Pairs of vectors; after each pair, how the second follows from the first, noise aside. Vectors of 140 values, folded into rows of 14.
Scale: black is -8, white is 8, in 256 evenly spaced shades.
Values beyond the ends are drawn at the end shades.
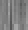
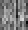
wrapped around, scaled up.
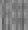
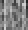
reversed, negated, scaled up.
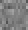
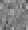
copied.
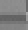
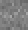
wrapped around, negated, partly zeroed.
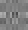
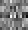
reversed, negated, scaled up.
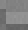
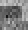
reversed, negated, scaled up.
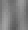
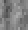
wrapped around, negated.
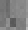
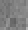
shrunk.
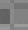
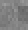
reversed, shrunk.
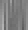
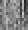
reversed, negated, scaled up.
